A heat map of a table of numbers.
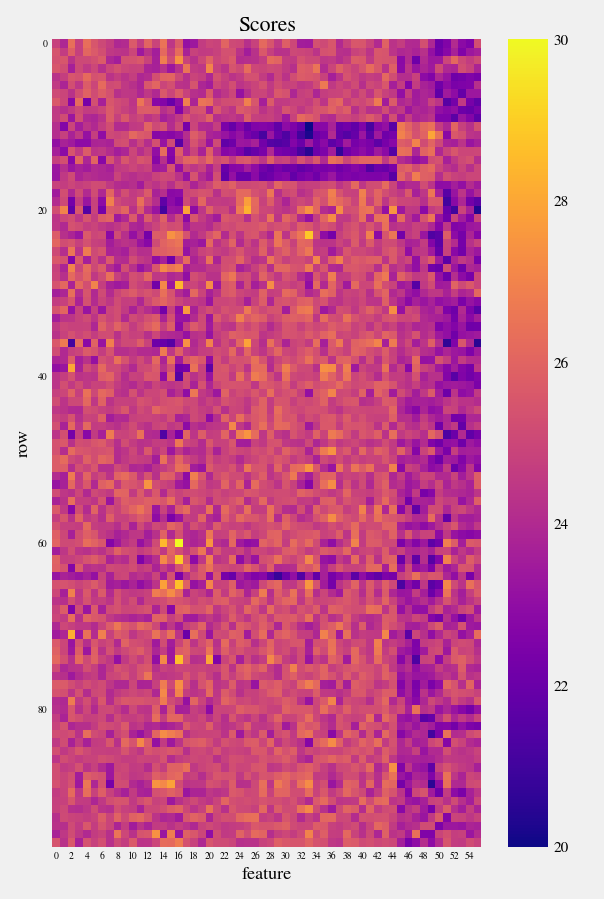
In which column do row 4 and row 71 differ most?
55
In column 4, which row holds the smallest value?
20
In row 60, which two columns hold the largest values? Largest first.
16, 14
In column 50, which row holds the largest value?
11
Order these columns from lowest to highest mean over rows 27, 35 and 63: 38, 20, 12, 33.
12, 20, 38, 33
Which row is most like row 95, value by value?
38
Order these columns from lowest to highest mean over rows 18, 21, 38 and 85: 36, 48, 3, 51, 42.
51, 48, 3, 42, 36
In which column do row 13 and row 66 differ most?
33
